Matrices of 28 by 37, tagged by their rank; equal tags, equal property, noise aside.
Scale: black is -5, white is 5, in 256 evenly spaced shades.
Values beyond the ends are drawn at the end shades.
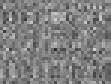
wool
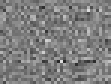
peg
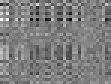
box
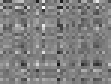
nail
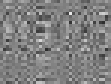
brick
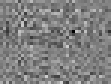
wool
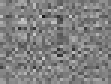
peg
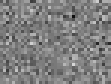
wool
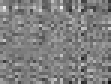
brick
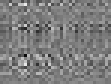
nail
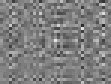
brick
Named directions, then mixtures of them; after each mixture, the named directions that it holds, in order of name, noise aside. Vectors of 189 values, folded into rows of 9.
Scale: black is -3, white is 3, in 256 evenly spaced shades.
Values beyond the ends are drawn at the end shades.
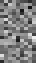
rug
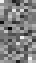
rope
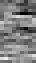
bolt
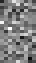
rope.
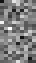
rope.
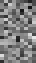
rug.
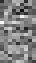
bolt, rope.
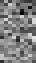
bolt, rug.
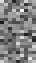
rope, rug.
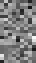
rug.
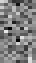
rope, rug.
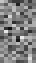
rope, rug.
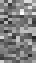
bolt, rug.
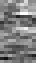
bolt.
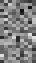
rug.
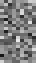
rug.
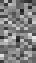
rug.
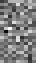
rope, rug.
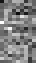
bolt, rope.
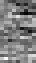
bolt, rope.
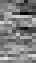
bolt.
